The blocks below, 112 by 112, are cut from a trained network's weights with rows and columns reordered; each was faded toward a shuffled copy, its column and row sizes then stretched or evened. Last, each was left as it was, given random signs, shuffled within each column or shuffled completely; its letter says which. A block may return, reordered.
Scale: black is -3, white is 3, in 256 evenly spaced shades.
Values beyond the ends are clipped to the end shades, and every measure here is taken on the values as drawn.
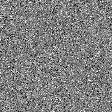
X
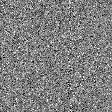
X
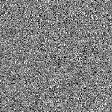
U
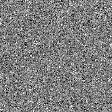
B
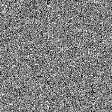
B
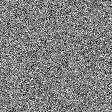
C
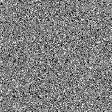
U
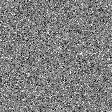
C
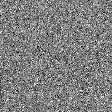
X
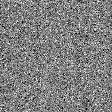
X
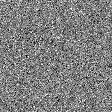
C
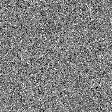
X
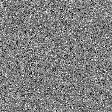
X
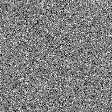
X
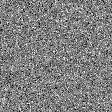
C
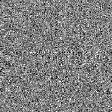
U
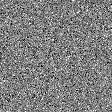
C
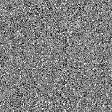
U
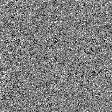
B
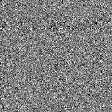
U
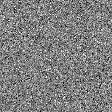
X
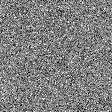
C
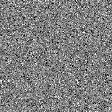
U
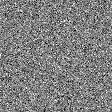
C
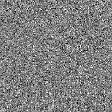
U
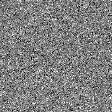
B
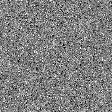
X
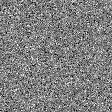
C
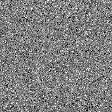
B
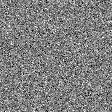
C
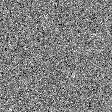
C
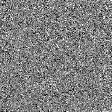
B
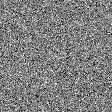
C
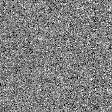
X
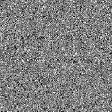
U
